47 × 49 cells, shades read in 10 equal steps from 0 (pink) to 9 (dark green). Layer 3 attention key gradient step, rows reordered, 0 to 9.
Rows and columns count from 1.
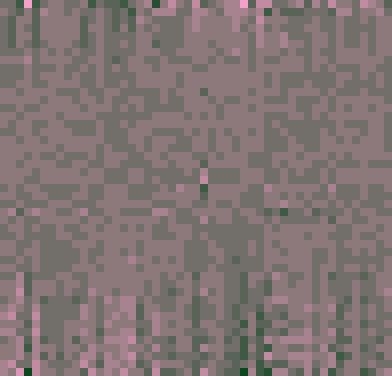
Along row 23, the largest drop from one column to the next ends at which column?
26
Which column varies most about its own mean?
31
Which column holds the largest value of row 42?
33
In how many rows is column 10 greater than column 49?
14
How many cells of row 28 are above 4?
21
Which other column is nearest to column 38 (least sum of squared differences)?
37
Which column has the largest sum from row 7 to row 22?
15
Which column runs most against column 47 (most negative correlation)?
35
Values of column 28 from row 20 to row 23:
5 4 5 5
